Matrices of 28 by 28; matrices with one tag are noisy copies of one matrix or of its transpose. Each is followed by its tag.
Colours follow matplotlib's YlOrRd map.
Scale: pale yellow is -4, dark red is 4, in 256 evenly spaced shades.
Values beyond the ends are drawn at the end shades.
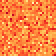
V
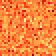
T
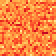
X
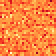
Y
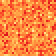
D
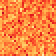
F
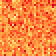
F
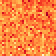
F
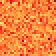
D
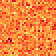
D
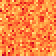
X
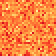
D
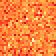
V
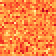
Y
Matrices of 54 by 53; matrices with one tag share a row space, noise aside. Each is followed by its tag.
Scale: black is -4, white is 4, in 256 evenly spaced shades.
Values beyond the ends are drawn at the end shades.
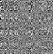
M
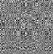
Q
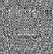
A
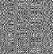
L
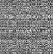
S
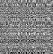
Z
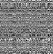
S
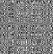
L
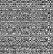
S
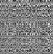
S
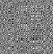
L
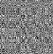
Q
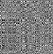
Q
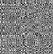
Q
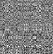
A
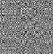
Q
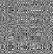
L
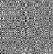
Q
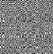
Q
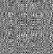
L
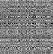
Z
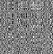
L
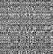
Z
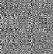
M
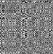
Q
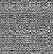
S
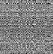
Z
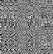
M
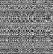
Z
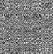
A
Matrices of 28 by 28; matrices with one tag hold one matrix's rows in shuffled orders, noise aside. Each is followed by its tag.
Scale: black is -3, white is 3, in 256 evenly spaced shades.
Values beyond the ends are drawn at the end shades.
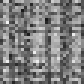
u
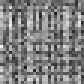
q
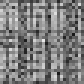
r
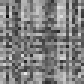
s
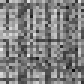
r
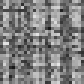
u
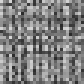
q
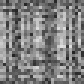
s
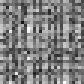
q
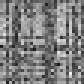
s
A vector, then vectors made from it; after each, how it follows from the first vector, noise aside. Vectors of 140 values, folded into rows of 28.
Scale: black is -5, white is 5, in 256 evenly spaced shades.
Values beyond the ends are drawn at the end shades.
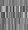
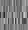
reversed, negated.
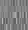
wrapped around, shrunk.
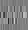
reversed, negated, partly zeroed.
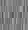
wrapped around, shrunk.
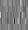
reversed, partly zeroed.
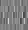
reversed, partly zeroed.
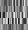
reversed, negated, scaled up.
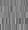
wrapped around, shrunk.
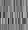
reversed, negated.
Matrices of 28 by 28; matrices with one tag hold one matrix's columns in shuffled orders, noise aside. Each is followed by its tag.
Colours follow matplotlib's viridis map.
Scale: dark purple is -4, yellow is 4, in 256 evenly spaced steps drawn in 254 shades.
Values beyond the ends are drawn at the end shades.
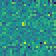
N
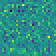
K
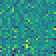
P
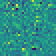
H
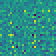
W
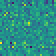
N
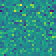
K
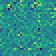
H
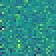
P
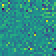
H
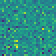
P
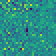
H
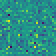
W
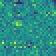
N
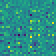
W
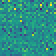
H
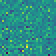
P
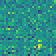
P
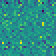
N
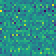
K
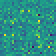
W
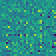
W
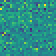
H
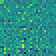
P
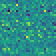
K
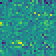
N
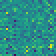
P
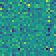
H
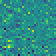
P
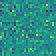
K
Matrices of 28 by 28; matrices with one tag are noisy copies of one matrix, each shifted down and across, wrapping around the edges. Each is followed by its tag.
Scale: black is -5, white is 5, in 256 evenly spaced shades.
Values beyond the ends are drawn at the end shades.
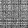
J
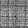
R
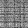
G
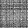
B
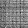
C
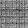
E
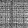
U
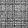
J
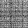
U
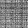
U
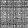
B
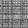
G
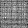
U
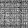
U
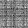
R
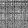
J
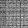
C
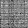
C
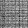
C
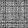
J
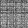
B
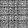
G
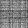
R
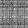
B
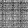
R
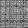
E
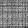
E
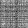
U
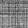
B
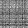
B
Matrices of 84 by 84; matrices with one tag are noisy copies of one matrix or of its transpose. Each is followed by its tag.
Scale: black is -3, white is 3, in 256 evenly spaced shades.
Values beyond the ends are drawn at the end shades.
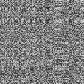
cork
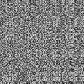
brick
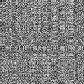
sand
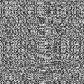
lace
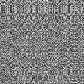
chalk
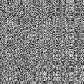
brick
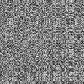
brick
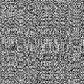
lace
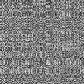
sand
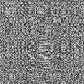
lace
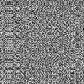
chalk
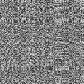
cork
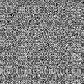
brick
